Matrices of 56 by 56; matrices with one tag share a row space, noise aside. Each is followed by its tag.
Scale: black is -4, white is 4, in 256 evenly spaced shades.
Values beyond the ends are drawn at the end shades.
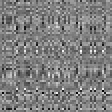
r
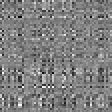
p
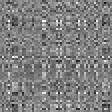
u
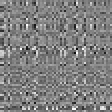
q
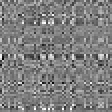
p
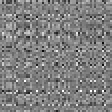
r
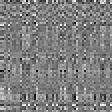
q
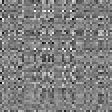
p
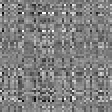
p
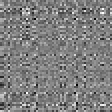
q
